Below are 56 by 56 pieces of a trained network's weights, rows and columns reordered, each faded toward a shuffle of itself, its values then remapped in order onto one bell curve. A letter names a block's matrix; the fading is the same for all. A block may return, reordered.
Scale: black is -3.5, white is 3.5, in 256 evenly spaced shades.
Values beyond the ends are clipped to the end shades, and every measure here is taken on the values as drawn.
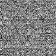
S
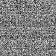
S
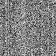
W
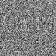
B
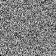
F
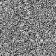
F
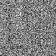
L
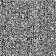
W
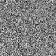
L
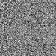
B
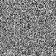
L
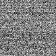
S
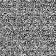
S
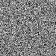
F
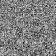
F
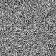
B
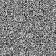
B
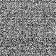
S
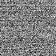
S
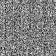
W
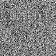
F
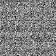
S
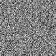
L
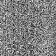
W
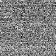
S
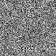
F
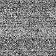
S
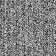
W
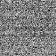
S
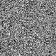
F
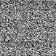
S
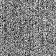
W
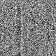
W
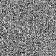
B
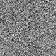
B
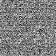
S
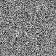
F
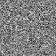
B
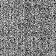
W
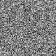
B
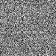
B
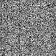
W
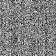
W
